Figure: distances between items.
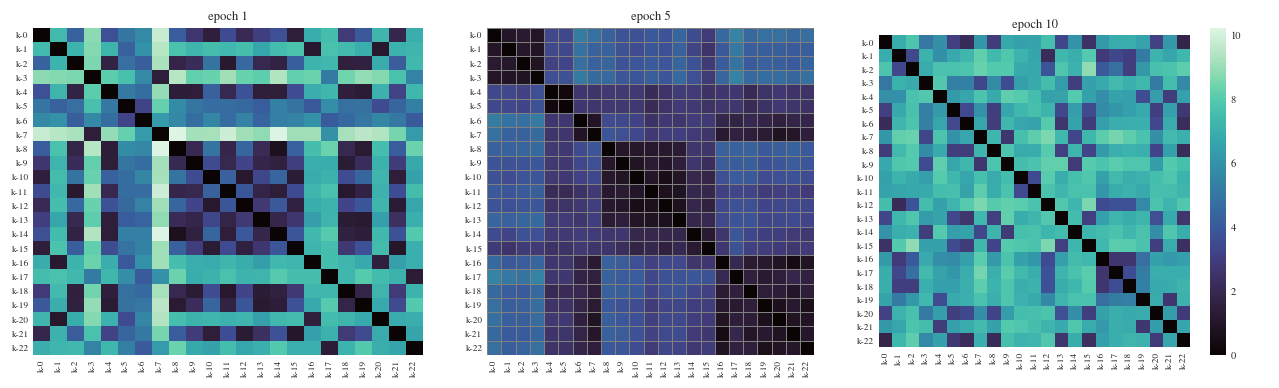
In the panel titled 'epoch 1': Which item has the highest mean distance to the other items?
k-7
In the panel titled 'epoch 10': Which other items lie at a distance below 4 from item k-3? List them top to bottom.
k-7, k-9, k-14
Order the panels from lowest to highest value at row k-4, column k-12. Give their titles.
epoch 5, epoch 1, epoch 10
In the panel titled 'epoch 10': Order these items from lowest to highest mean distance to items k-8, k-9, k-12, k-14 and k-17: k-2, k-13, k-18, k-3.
k-3, k-18, k-2, k-13
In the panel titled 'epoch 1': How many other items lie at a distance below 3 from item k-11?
8
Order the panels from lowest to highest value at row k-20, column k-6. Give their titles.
epoch 5, epoch 10, epoch 1
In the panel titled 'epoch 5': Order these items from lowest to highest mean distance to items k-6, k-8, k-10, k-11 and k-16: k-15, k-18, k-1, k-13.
k-13, k-15, k-18, k-1
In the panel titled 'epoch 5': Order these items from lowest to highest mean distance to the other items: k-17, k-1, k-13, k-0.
k-13, k-17, k-1, k-0
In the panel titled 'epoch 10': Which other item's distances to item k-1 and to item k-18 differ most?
k-12
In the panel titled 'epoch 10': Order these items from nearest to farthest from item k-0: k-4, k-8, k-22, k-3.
k-22, k-8, k-3, k-4
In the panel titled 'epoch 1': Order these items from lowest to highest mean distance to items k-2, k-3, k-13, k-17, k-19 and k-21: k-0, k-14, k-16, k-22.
k-14, k-0, k-22, k-16
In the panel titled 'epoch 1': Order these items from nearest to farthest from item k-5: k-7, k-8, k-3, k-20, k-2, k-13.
k-20, k-13, k-2, k-8, k-3, k-7
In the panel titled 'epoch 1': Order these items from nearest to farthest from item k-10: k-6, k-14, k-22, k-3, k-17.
k-14, k-6, k-22, k-17, k-3
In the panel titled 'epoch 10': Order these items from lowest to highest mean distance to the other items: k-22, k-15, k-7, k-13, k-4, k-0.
k-0, k-22, k-13, k-15, k-4, k-7
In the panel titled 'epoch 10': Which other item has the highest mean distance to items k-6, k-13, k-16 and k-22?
k-9
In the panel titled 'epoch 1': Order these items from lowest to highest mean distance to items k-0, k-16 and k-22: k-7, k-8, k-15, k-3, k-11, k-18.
k-15, k-18, k-11, k-8, k-3, k-7
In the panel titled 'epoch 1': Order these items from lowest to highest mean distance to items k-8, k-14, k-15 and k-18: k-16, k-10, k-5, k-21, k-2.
k-2, k-21, k-10, k-5, k-16
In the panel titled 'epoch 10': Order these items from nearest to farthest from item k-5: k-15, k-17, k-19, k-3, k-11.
k-15, k-3, k-17, k-19, k-11
